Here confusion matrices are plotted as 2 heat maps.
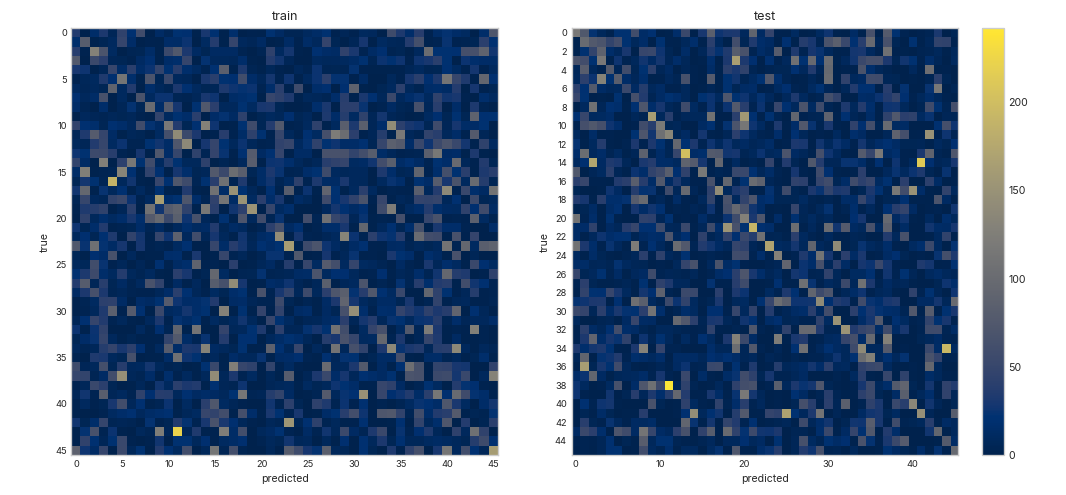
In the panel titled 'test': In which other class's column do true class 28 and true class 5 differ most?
3
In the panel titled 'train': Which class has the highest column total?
11
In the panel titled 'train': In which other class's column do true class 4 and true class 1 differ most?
16
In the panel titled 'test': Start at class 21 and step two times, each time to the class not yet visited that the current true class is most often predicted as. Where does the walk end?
8
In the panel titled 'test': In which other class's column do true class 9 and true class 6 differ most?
20
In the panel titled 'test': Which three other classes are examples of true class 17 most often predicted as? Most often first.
40, 38, 13
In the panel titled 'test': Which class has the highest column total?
19
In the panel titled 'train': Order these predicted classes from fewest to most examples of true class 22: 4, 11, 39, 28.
28, 4, 39, 11
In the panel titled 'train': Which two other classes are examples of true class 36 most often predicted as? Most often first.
17, 27
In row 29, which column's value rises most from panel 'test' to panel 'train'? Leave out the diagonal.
10
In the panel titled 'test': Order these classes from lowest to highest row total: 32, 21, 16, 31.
31, 32, 16, 21
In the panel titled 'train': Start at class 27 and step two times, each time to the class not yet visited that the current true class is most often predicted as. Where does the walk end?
40
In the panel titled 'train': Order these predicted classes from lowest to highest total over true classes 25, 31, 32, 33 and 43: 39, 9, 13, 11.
39, 9, 13, 11
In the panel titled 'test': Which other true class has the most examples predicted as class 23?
5
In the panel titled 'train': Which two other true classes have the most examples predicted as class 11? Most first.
43, 35
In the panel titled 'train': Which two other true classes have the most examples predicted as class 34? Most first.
10, 19
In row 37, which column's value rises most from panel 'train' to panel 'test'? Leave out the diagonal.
2
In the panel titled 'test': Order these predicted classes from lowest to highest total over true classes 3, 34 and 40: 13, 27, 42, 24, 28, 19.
24, 13, 42, 28, 27, 19
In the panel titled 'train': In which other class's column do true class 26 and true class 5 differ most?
44
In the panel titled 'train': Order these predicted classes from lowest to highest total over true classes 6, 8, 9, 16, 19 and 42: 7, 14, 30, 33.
7, 33, 30, 14
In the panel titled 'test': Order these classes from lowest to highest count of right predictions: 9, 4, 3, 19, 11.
4, 19, 3, 11, 9
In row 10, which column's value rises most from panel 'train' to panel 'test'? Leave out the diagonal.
20
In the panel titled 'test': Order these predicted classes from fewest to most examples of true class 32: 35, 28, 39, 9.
9, 39, 35, 28
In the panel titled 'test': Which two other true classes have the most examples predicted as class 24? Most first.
33, 29
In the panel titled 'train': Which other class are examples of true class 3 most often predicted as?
0
